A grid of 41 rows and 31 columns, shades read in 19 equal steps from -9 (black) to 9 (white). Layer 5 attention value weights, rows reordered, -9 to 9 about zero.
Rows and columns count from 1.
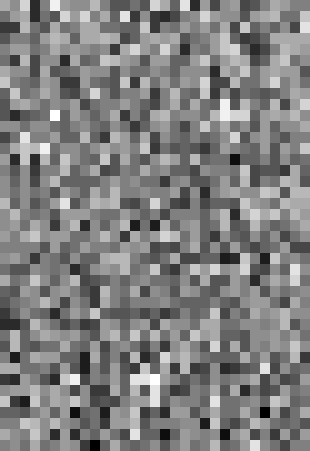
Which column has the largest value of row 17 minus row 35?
6
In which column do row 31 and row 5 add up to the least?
19
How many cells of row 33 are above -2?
18
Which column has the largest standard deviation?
16
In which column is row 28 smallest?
10
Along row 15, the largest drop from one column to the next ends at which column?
4
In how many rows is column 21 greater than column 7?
14
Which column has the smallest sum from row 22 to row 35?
9
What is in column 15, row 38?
-5
